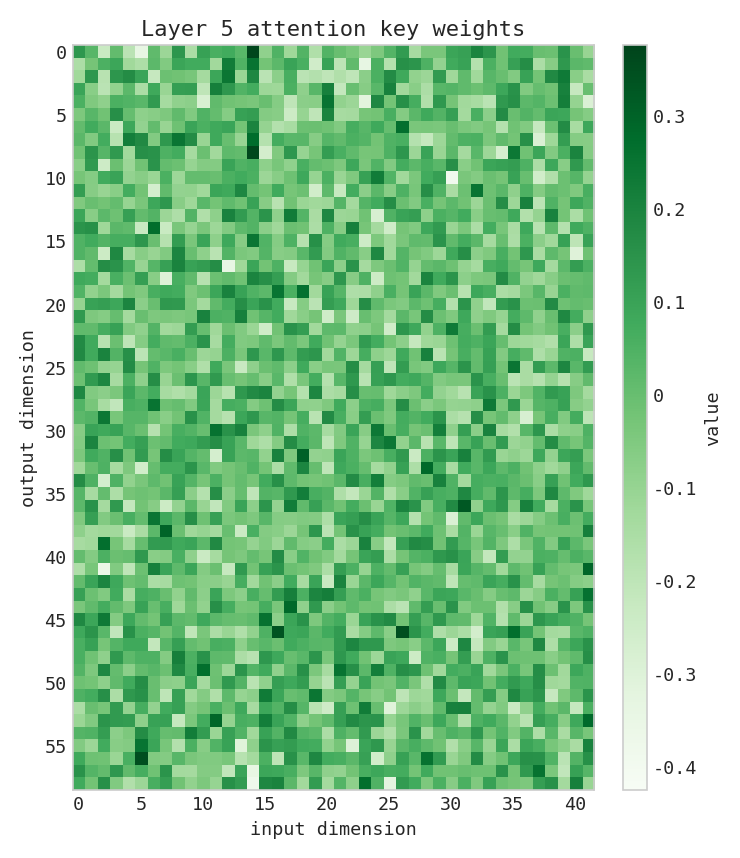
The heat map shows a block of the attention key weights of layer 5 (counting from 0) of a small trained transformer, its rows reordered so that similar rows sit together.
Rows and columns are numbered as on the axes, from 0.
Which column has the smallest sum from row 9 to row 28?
37
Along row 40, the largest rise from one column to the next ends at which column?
34
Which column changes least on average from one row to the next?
39
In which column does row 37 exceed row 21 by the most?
22
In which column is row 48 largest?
8
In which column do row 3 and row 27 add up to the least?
21
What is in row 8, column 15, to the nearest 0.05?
-0.25
